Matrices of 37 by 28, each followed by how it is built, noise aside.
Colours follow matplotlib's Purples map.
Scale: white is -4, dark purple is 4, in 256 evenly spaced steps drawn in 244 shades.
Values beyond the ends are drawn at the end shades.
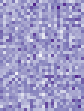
blocks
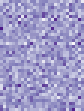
low rank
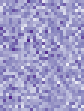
repeating rows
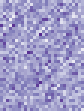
Hankel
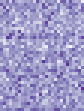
repeating columns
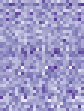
repeating columns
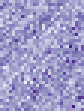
Hankel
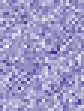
Hankel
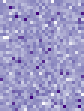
sparse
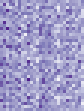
repeating rows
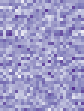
low rank
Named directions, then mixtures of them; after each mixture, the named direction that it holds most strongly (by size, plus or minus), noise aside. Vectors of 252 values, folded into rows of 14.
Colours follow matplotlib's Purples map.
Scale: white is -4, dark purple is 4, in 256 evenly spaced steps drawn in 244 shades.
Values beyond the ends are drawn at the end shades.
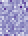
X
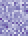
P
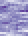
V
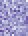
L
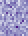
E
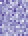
E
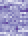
V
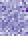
X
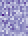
E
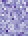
X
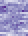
V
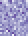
L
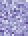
L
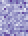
X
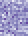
L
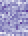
V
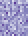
L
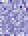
X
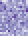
X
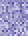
P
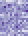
V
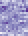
V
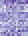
V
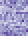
E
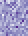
E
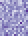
P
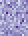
E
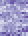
V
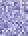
P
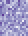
E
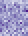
P
